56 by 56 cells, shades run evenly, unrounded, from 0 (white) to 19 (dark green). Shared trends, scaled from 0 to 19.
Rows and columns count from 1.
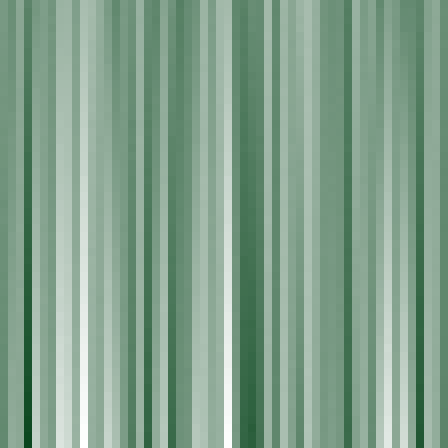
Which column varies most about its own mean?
51
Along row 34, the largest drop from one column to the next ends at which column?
5
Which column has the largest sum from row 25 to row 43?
4
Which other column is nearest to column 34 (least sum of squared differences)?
28
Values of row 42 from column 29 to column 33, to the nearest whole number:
2 11 15 15 14
